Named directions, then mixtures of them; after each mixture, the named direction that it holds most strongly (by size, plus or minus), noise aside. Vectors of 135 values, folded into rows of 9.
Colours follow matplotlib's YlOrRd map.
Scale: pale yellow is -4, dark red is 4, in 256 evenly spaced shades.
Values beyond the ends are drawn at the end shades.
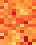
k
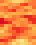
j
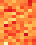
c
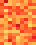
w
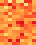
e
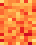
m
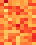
w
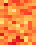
k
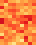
k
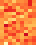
c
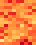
j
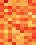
w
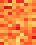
e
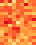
e
